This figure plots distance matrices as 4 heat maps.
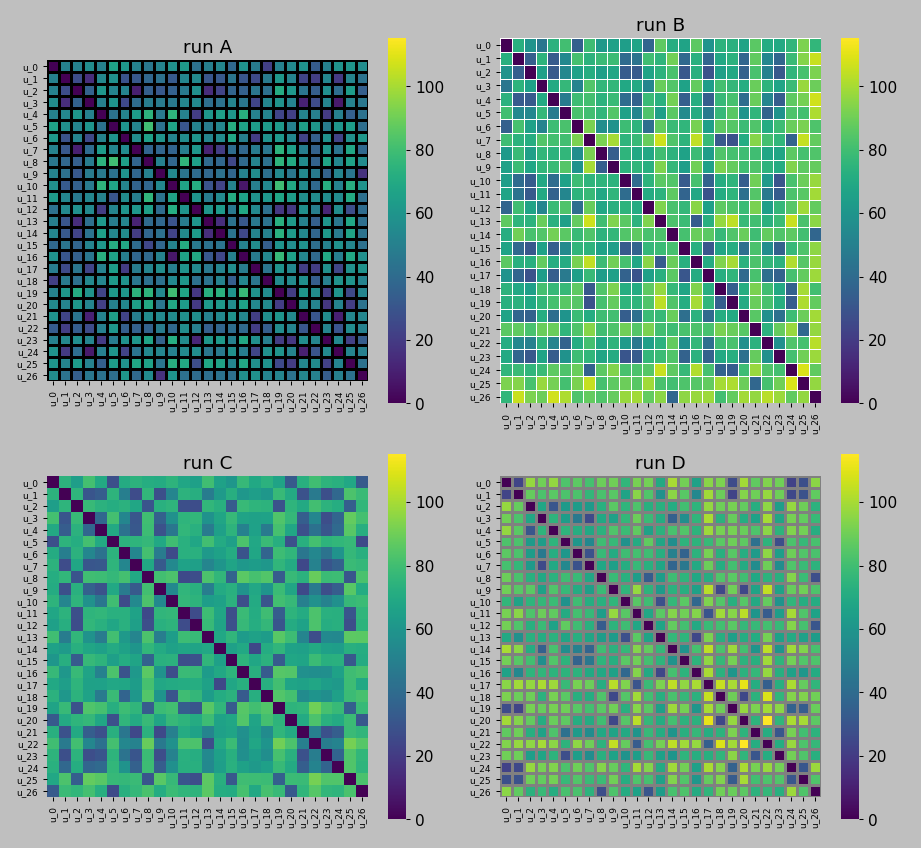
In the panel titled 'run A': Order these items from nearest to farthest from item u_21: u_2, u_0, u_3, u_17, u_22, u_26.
u_3, u_17, u_22, u_2, u_26, u_0
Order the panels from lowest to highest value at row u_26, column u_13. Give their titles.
run A, run D, run C, run B
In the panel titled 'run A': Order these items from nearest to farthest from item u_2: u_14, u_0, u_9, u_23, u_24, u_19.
u_14, u_9, u_24, u_0, u_23, u_19
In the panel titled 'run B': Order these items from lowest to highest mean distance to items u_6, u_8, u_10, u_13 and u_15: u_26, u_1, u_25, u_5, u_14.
u_1, u_5, u_14, u_25, u_26
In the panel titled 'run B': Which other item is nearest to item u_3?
u_0
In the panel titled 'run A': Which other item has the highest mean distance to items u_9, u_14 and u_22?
u_19
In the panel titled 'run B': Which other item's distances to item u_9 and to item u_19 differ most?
u_7
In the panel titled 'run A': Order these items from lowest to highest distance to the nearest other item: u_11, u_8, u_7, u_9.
u_7, u_9, u_8, u_11
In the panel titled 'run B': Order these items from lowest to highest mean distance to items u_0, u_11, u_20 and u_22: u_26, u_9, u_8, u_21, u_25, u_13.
u_8, u_9, u_13, u_21, u_25, u_26
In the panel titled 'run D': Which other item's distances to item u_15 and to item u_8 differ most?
u_26
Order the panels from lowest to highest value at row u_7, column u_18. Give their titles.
run B, run A, run C, run D
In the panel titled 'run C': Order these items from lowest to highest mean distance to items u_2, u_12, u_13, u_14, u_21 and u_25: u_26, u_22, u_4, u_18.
u_4, u_22, u_18, u_26
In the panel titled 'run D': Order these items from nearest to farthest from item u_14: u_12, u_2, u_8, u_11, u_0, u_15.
u_15, u_2, u_8, u_12, u_11, u_0
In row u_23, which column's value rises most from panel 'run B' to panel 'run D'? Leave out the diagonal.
u_1
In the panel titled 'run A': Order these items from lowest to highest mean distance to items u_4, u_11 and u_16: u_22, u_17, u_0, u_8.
u_22, u_17, u_0, u_8
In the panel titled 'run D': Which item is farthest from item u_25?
u_20
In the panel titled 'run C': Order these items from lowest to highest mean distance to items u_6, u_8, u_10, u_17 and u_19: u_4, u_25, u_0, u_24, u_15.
u_15, u_25, u_4, u_24, u_0
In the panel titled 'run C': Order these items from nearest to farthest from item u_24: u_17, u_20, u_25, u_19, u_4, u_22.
u_4, u_22, u_17, u_20, u_19, u_25
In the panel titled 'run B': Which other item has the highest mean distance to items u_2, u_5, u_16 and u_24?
u_26
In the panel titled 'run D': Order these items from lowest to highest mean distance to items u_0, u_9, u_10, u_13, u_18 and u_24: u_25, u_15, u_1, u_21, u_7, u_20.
u_1, u_25, u_20, u_7, u_21, u_15
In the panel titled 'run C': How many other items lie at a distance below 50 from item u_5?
3
